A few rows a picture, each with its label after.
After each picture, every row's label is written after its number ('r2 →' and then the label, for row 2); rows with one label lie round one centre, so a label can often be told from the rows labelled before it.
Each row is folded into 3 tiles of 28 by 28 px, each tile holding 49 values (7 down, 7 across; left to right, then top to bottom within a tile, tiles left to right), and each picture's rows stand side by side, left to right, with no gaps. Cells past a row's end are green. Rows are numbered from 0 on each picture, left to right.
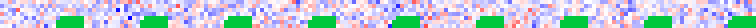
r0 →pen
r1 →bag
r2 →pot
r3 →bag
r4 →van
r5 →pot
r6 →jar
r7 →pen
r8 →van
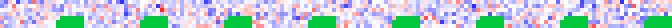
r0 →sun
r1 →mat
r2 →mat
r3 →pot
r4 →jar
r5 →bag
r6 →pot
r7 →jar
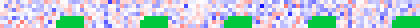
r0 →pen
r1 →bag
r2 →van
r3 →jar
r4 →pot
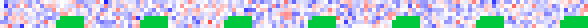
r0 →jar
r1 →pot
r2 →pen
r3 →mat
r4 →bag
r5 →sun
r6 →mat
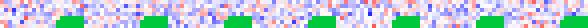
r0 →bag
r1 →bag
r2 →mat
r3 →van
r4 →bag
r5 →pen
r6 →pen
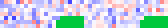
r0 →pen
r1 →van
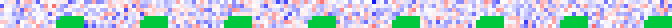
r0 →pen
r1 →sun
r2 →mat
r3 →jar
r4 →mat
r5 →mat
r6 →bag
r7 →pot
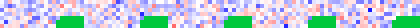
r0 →jar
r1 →pen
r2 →pot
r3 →jar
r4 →bag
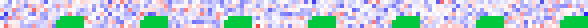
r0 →pot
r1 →bag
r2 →mat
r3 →pot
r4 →sun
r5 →pen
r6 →bag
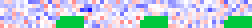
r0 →jar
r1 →sun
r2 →jar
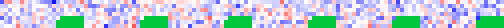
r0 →van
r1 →jar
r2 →mat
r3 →mat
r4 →pot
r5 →pen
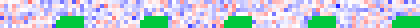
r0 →van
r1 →van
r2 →pot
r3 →pen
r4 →pen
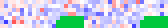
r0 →van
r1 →bag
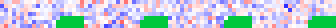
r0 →pot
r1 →jar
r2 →van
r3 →pen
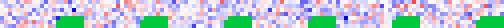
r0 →pen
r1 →jar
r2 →sun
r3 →pot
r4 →van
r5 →bag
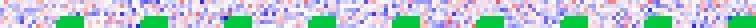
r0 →bag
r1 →van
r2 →jar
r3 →bag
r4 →sun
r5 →bag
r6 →mat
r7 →pen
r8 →jar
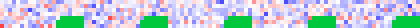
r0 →jar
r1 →bag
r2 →van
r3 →van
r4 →bag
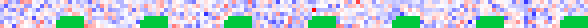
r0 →pen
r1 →jar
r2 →pot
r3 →pot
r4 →pen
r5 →pen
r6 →pot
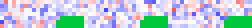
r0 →pen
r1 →sun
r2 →jar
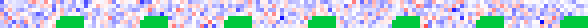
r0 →pot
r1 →sun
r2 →pot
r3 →sun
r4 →bag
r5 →bag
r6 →pen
